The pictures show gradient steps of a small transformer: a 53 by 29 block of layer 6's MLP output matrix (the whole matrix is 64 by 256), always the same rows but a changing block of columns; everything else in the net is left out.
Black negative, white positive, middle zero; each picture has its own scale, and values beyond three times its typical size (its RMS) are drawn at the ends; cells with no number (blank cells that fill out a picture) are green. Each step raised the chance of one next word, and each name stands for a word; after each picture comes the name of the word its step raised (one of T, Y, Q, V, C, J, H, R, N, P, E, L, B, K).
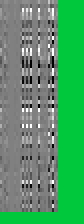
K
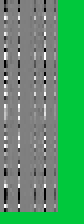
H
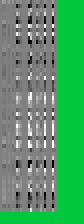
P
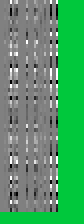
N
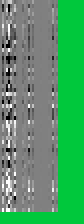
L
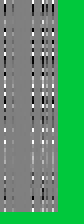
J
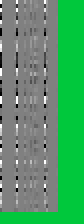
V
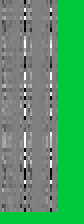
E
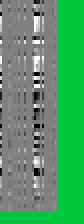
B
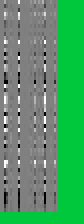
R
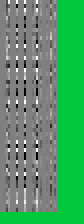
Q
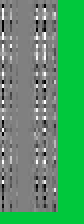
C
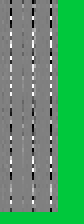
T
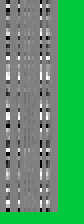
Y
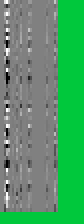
K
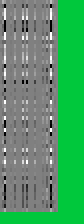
C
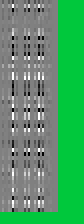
Y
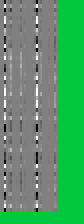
H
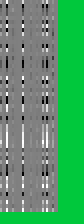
L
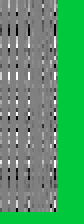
E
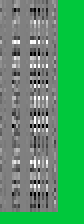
R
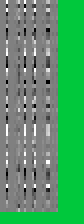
V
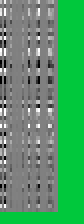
K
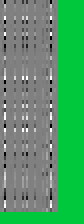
Y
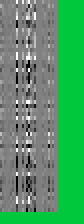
Q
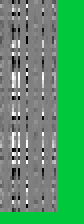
E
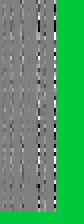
C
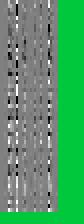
L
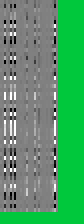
P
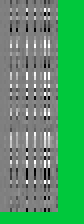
E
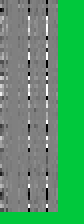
H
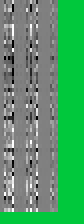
L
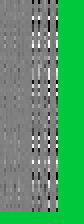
T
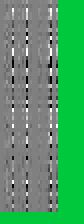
K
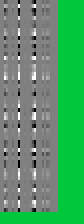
Y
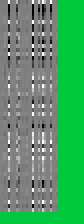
J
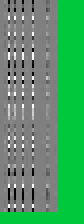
H
